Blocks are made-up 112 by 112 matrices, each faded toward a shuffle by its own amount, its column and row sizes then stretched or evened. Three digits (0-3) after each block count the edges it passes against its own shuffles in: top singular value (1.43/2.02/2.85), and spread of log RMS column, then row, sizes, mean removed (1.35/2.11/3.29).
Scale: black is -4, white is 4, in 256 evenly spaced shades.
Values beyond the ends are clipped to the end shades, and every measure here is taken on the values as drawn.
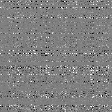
1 2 3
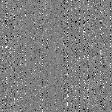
0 3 0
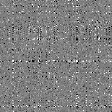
2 2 2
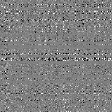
2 2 3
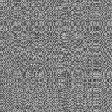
3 0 1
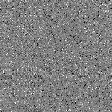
2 0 0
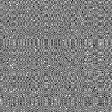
3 1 1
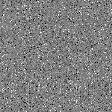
1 1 0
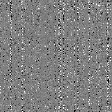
2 3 1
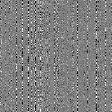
3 3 0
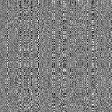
3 3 1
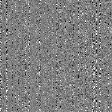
1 3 0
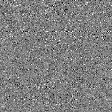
1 0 2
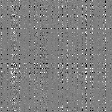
2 3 2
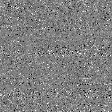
0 1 2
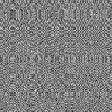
3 0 2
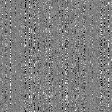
2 3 0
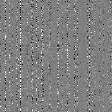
2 3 0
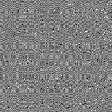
3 0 0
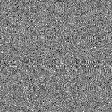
2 0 1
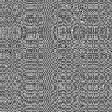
3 1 1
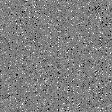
0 2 0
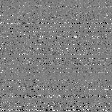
0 1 3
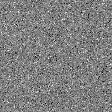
0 1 0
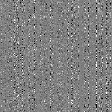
2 3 0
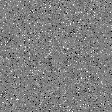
1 1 0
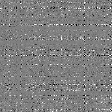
2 2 3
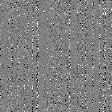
0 3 1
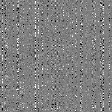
2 3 1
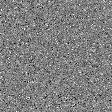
0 0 1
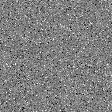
0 0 0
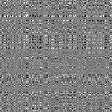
3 2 3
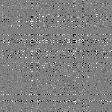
2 2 3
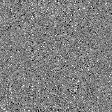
1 1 1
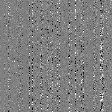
1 3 0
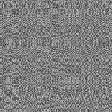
3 1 1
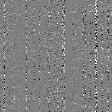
1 3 1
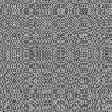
3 0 1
